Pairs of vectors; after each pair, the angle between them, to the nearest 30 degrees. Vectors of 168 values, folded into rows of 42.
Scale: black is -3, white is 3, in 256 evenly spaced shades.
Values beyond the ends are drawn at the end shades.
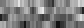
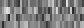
120 degrees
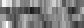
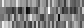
60 degrees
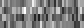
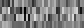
120 degrees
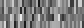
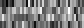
120 degrees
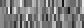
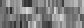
60 degrees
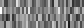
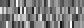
60 degrees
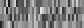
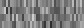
60 degrees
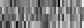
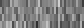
150 degrees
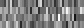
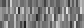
60 degrees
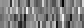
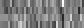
150 degrees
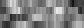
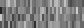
60 degrees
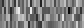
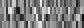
150 degrees
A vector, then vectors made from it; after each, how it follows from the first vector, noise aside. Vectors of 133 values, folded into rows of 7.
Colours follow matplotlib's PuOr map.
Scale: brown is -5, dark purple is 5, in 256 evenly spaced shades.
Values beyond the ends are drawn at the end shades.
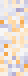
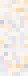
negated, shrunk.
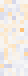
reversed, shrunk.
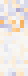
partly zeroed.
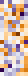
wrapped around, negated, scaled up.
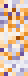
wrapped around, negated, scaled up.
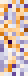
wrapped around, negated, scaled up.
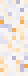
partly zeroed.
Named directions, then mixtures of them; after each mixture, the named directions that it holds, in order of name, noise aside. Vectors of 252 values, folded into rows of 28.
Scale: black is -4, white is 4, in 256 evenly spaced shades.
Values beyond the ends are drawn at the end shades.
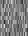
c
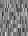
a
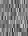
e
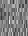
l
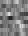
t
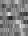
t.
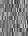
e, l.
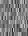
e.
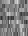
l, t.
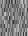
c, l.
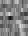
t.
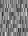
a.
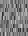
a, e.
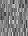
l.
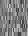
a, e.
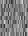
c.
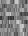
l, t.
